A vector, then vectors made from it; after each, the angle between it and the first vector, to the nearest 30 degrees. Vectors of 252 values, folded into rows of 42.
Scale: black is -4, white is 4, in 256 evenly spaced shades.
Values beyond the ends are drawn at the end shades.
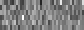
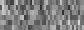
60 degrees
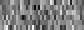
120 degrees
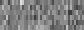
90 degrees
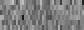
150 degrees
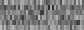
120 degrees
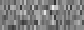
90 degrees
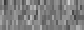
90 degrees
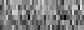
90 degrees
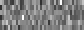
30 degrees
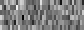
150 degrees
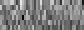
150 degrees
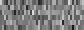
60 degrees
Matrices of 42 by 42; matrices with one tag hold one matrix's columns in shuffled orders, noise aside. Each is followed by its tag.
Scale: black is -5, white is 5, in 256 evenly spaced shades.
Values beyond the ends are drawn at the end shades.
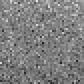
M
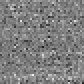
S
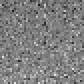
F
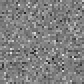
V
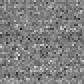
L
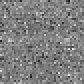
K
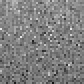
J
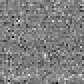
S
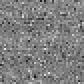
K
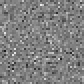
V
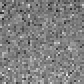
F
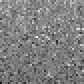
J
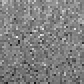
J
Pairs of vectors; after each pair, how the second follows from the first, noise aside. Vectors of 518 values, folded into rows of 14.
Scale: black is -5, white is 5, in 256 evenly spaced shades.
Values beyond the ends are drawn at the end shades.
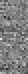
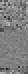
partly zeroed.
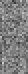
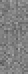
wrapped around, shrunk.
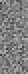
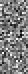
wrapped around, negated, scaled up.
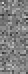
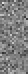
sign-scrambled.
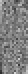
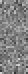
sign-scrambled.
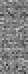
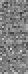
wrapped around, negated.
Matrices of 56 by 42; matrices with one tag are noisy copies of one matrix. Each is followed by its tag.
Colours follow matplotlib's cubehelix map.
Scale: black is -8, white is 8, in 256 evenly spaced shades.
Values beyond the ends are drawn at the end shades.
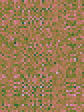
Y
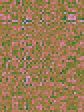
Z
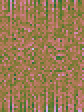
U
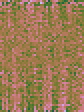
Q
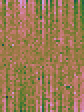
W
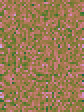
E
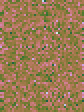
E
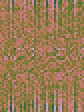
U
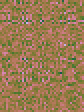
Z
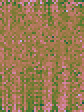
Q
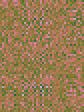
Y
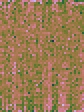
Q
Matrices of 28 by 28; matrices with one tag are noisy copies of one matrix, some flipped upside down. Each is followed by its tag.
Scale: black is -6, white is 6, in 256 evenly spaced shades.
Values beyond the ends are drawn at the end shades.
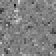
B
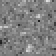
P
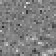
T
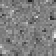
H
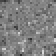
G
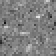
P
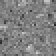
P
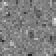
H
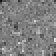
G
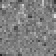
G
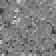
B
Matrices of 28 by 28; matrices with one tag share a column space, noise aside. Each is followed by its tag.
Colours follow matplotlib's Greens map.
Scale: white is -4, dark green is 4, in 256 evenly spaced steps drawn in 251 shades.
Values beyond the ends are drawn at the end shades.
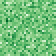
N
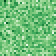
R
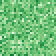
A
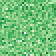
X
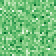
R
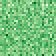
A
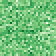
R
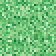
X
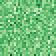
A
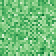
A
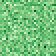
X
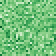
N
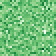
R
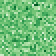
X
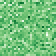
N
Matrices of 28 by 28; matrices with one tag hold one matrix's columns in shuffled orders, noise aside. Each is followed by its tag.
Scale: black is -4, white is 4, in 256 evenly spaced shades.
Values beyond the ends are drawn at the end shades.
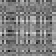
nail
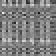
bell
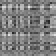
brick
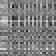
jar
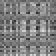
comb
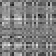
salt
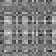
nail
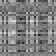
nail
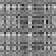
brick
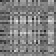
nail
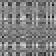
salt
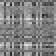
salt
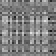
nail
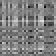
jar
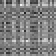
bell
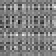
brick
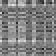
bell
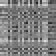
bell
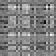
brick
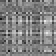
nail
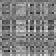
comb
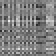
jar
